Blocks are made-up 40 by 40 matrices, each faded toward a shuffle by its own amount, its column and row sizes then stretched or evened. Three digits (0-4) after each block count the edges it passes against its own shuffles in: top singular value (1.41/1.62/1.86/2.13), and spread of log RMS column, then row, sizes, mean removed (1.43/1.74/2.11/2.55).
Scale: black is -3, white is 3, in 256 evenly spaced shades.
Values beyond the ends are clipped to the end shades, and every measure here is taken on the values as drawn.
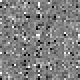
0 3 1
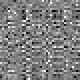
4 2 1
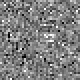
0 1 0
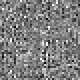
1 2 0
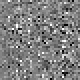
0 3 1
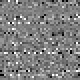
0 0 4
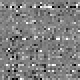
0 1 4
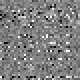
1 2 4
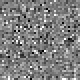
0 0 2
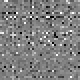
2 0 4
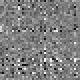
2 3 3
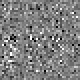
1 2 2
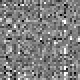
3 3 1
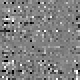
1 3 4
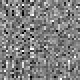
3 3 0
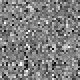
1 2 2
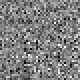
1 2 1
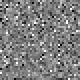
0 1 0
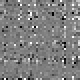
1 3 4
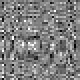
4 3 1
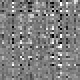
4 4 3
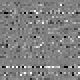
2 0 4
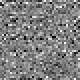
3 0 2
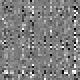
3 4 2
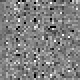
0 3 1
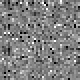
1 1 2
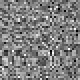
3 0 0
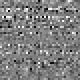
1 0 4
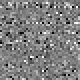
0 0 3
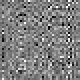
4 4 1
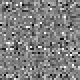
0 0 3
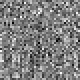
2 0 0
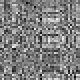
4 1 3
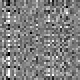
4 4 0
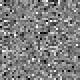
2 0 0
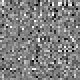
2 1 2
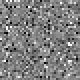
1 1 1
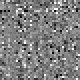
0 2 1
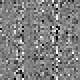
2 4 0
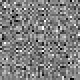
4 1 0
